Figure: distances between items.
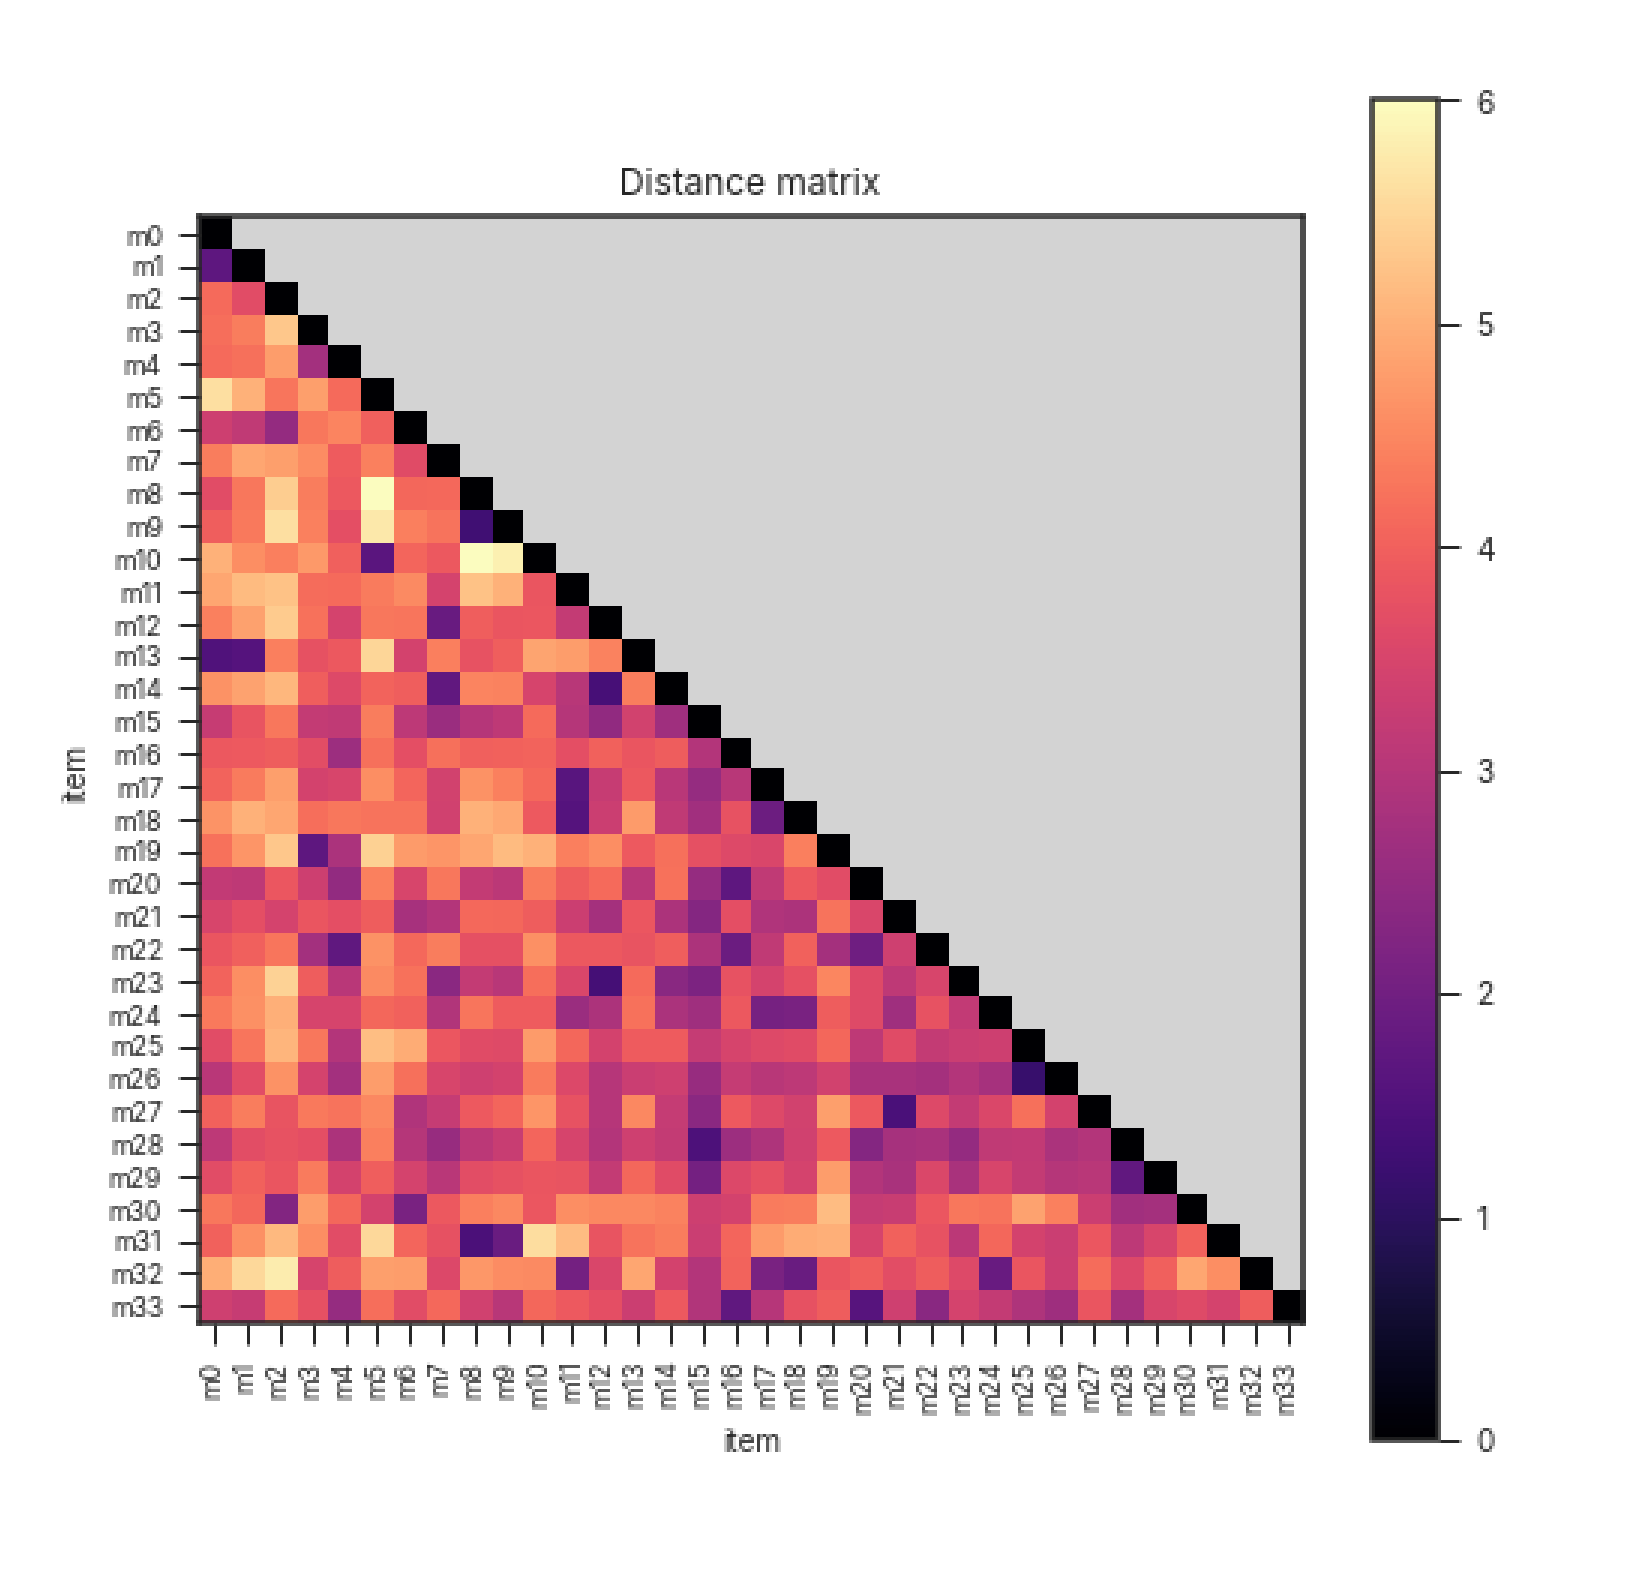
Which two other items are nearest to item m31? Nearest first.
m8, m9
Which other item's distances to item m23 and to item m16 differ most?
m12
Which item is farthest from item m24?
m2
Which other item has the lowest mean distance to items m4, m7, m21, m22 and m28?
m15
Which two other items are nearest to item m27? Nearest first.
m21, m15
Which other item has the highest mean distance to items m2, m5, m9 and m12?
m19
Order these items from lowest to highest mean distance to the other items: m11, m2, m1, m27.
m27, m11, m1, m2
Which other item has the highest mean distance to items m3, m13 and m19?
m5
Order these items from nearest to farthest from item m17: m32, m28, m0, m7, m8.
m32, m28, m7, m0, m8
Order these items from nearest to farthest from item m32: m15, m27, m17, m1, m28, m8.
m17, m15, m28, m27, m8, m1
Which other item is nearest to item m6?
m30
